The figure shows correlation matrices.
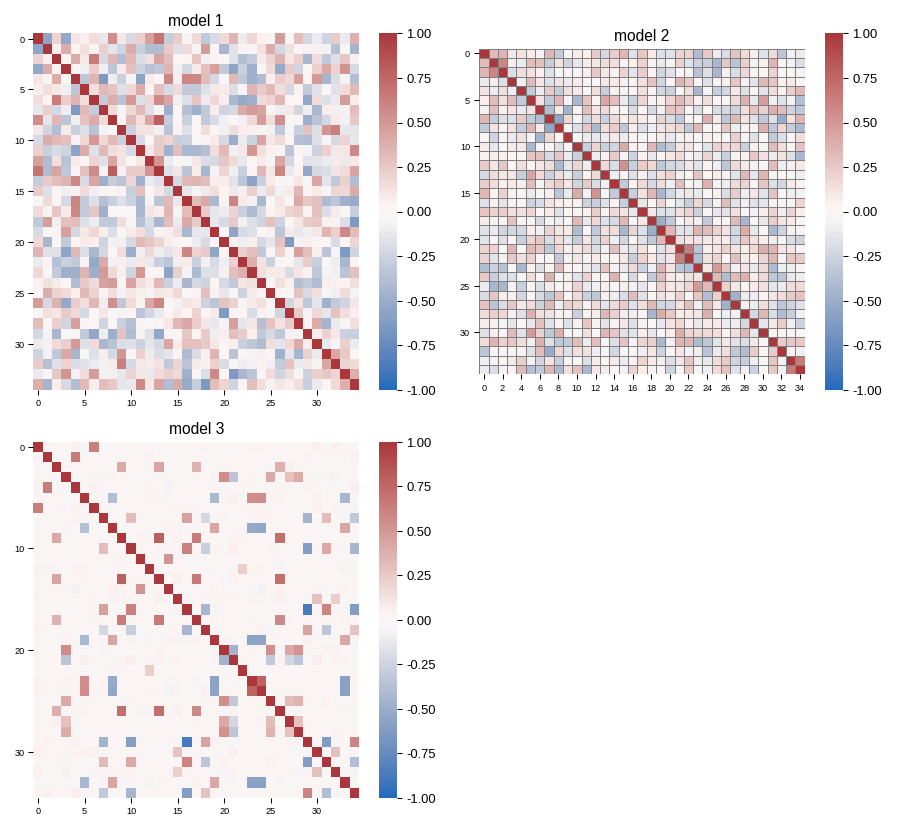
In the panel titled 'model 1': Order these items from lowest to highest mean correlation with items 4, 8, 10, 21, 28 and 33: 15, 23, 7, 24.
7, 23, 24, 15
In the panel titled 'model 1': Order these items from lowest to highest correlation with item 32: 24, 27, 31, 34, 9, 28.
28, 24, 34, 27, 31, 9
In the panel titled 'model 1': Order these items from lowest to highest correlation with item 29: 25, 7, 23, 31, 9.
25, 7, 23, 31, 9
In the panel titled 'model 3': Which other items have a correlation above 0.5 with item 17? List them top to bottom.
9, 13, 26
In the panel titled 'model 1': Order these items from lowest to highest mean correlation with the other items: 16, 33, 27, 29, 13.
29, 16, 27, 33, 13
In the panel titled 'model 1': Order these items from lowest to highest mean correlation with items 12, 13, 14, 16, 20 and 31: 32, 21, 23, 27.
27, 23, 32, 21
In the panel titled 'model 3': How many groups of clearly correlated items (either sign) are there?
9
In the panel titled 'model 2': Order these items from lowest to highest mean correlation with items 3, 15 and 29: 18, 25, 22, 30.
30, 25, 22, 18
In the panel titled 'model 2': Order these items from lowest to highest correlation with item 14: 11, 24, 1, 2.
2, 1, 11, 24
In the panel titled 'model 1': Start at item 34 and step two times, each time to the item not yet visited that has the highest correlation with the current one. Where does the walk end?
23
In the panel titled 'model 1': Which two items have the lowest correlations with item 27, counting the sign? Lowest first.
20, 11
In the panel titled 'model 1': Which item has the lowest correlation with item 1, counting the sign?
0
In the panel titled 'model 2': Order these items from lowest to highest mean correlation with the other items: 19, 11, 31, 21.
19, 11, 31, 21
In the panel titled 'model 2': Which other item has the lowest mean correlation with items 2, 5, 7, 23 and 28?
32
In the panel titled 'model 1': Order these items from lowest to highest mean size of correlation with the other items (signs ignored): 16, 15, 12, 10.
15, 12, 10, 16
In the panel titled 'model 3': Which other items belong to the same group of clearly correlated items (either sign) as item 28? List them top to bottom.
3, 20, 21, 25, 27
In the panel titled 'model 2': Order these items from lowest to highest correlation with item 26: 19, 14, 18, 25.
14, 18, 19, 25
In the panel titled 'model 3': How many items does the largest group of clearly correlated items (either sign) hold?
7
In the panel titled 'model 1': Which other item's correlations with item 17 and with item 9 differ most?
4
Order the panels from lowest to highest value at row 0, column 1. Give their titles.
model 1, model 3, model 2
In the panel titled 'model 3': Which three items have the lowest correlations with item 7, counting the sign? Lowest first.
29, 34, 18
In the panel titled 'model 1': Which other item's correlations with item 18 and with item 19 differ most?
34
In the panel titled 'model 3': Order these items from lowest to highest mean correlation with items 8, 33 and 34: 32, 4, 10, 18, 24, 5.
24, 5, 10, 32, 4, 18
